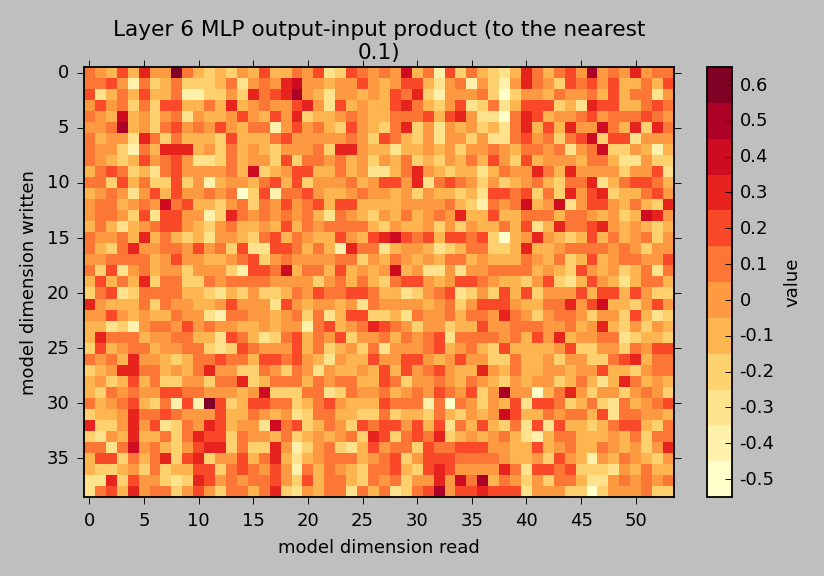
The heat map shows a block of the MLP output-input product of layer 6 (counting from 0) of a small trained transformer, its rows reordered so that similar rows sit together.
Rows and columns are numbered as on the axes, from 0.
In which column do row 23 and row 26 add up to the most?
26
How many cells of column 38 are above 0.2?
4
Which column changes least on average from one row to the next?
39
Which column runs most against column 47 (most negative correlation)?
17
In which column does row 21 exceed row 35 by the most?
46
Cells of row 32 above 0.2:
4
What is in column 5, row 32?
0
